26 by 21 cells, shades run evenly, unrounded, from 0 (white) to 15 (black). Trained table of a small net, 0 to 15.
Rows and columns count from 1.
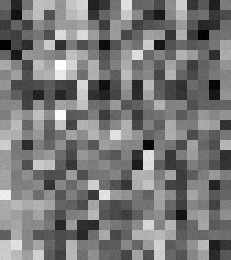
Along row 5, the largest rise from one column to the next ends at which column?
15
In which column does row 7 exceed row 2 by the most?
3
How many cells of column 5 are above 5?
22
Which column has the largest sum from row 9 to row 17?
13
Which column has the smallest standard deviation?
18
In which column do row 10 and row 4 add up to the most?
19
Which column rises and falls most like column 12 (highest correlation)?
17
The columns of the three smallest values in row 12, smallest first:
6, 4, 2
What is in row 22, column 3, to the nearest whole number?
7
